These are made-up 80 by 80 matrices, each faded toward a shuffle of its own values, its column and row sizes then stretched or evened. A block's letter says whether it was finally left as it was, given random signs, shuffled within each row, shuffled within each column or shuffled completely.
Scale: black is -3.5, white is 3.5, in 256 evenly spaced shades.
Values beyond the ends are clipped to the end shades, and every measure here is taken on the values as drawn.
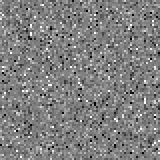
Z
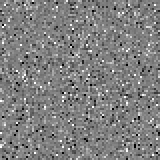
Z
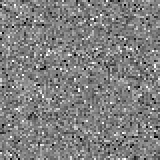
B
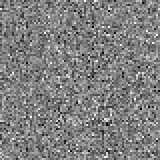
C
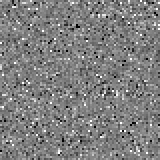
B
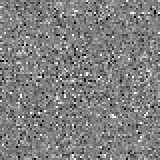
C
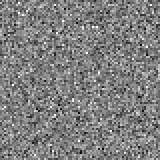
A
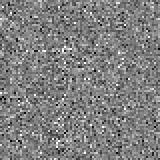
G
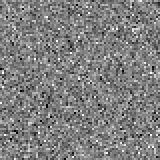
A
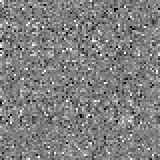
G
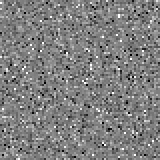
A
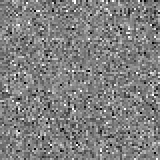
C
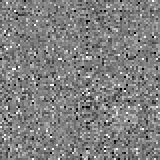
G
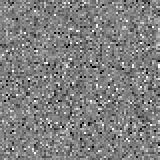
G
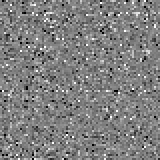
G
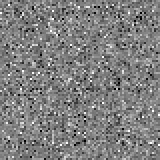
C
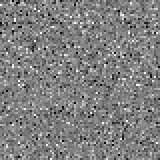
B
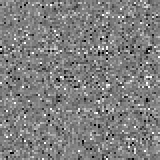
C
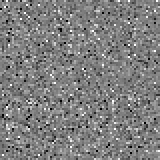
C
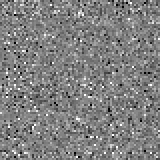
C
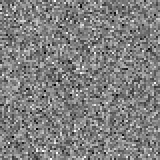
A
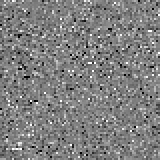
B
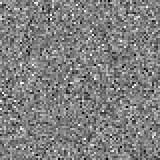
A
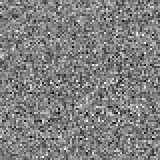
C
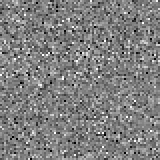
B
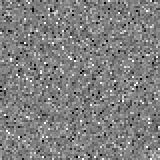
A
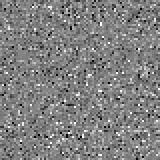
C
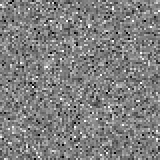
A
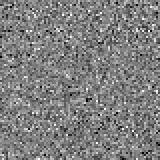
B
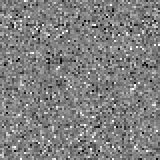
B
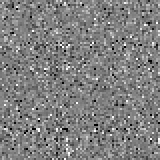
G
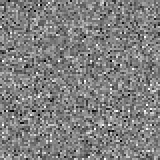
B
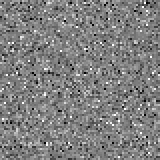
B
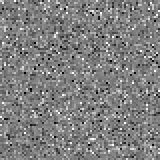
B
